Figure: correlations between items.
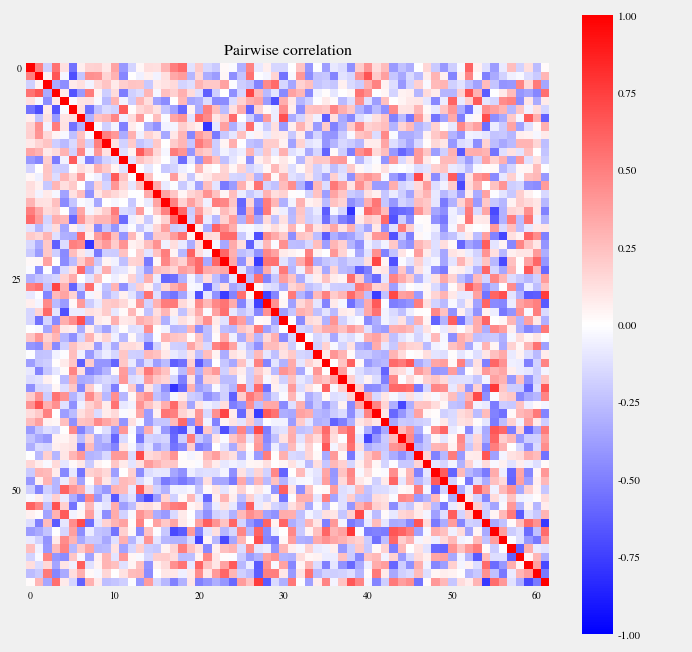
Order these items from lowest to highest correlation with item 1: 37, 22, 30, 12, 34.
30, 22, 34, 37, 12
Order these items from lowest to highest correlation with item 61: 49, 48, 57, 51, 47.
57, 47, 51, 49, 48
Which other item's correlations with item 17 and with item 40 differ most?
24
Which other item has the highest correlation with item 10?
13
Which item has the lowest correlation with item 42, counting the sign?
36
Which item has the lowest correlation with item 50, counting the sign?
48
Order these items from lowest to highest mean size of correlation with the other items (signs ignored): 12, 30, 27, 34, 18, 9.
12, 34, 9, 30, 18, 27
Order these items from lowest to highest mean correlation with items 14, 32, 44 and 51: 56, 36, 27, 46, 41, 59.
46, 59, 41, 36, 56, 27
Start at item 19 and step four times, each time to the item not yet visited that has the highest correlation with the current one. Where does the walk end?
28
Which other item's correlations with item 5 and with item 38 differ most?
54
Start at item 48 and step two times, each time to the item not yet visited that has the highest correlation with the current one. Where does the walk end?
43
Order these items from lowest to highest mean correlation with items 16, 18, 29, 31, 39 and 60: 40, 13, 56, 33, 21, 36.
56, 21, 36, 33, 13, 40
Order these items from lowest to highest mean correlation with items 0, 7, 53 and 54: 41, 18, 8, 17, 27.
27, 8, 41, 17, 18
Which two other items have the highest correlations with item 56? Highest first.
27, 43
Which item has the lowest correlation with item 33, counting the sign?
14
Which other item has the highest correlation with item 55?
38
